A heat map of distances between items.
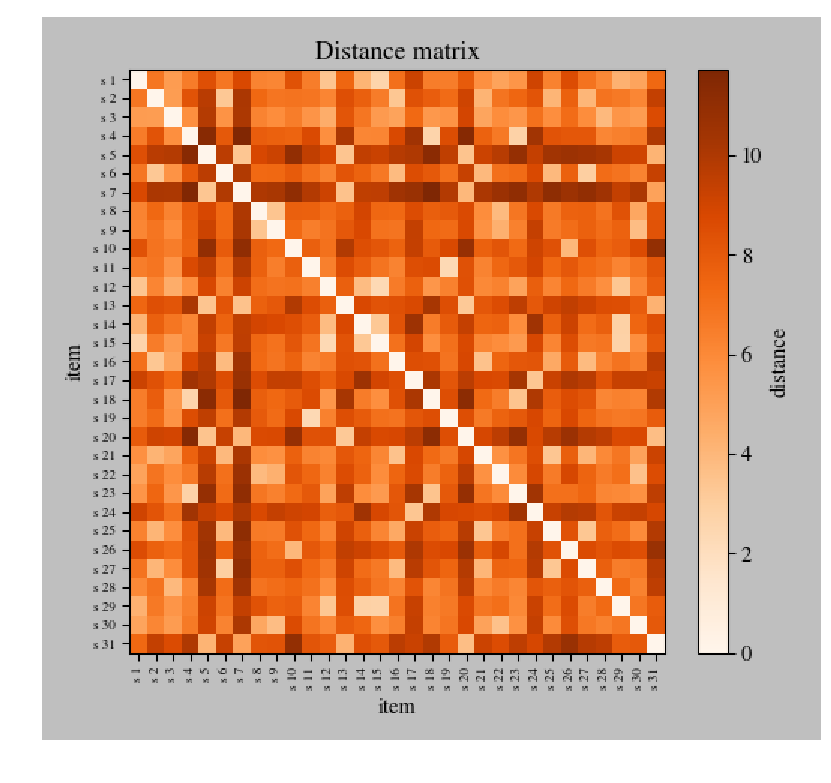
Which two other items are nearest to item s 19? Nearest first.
s 11, s 3
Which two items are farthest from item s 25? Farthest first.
s 7, s 5
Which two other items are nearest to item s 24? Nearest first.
s 17, s 3
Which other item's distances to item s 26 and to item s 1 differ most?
s 15
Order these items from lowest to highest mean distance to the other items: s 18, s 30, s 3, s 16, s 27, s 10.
s 3, s 30, s 16, s 27, s 18, s 10
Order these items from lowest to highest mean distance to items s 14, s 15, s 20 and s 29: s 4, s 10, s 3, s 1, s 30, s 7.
s 1, s 3, s 30, s 4, s 7, s 10
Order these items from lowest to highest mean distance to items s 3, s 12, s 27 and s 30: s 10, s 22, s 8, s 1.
s 1, s 22, s 8, s 10
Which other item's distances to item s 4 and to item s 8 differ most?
s 18
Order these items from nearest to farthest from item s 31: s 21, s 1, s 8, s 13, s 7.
s 13, s 7, s 1, s 8, s 21
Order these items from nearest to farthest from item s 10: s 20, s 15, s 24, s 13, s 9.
s 9, s 15, s 24, s 13, s 20
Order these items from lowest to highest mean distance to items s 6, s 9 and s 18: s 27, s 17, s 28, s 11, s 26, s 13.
s 27, s 28, s 11, s 26, s 13, s 17
